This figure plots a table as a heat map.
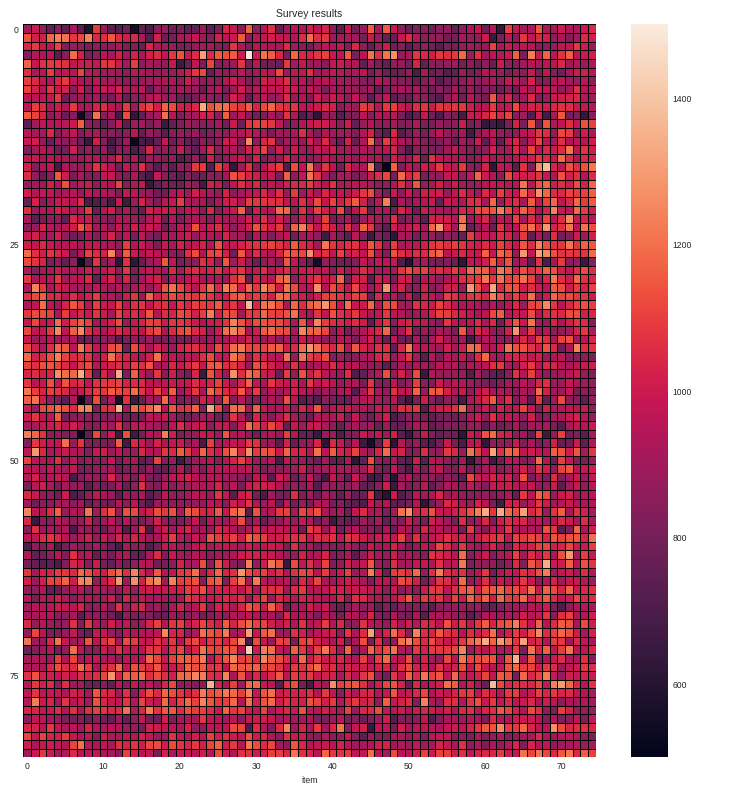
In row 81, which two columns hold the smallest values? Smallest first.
45, 29
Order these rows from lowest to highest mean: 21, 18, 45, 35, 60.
45, 60, 18, 21, 35
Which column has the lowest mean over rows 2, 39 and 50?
50
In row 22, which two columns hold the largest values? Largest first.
71, 57
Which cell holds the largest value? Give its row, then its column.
3, 29
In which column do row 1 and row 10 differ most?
7
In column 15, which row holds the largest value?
75
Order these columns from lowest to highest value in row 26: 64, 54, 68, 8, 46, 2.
64, 46, 2, 8, 54, 68
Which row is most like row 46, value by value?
67
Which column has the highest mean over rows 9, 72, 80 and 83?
29
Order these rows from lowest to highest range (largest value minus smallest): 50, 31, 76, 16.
31, 50, 76, 16
